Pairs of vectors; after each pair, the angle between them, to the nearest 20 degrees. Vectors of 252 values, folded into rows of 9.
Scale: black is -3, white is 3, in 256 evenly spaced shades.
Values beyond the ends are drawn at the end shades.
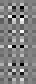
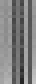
100 degrees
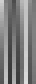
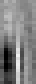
100 degrees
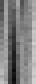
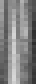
160 degrees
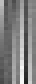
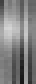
140 degrees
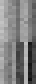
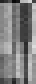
120 degrees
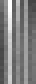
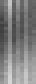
60 degrees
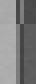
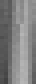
140 degrees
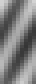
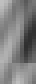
60 degrees
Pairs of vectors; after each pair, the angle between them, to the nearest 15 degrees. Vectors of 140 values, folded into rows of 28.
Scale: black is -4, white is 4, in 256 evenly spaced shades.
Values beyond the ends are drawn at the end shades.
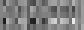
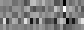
105 degrees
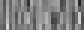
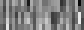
15 degrees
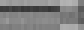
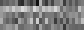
135 degrees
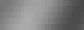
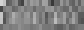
75 degrees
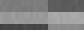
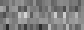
60 degrees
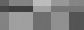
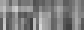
120 degrees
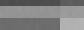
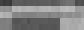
30 degrees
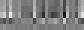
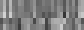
45 degrees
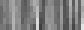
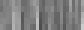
30 degrees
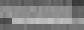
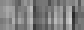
75 degrees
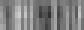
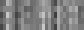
135 degrees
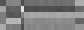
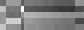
30 degrees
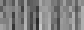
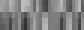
105 degrees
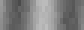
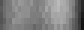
90 degrees
